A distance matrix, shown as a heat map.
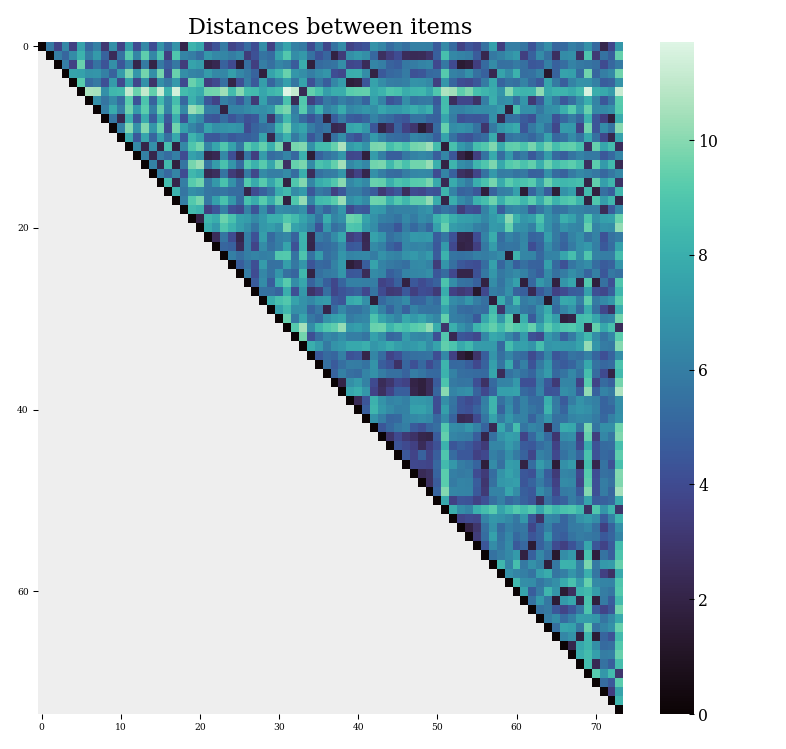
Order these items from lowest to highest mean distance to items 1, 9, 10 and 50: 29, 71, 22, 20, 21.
29, 71, 22, 21, 20
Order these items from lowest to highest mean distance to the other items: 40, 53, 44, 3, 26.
53, 44, 26, 40, 3
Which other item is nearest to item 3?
64
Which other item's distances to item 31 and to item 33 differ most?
5
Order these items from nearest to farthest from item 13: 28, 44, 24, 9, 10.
24, 10, 44, 28, 9
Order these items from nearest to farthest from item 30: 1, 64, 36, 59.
36, 1, 64, 59
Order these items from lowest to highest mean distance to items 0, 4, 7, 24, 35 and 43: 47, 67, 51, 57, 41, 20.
41, 47, 67, 57, 20, 51
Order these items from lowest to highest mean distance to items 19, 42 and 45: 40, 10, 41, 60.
41, 10, 60, 40
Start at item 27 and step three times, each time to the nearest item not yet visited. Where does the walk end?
6
